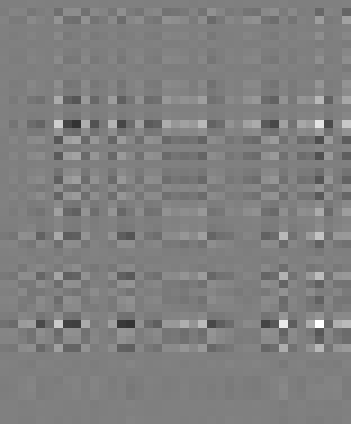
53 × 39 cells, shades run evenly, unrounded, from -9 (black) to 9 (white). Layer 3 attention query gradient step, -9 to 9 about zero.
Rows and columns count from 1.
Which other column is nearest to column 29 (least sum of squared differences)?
28
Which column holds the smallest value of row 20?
36
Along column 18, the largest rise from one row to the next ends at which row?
42
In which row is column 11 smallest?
16
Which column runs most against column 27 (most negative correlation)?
11
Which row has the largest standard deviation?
41
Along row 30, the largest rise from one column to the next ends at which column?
32
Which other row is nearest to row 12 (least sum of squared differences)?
7
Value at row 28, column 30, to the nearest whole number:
0
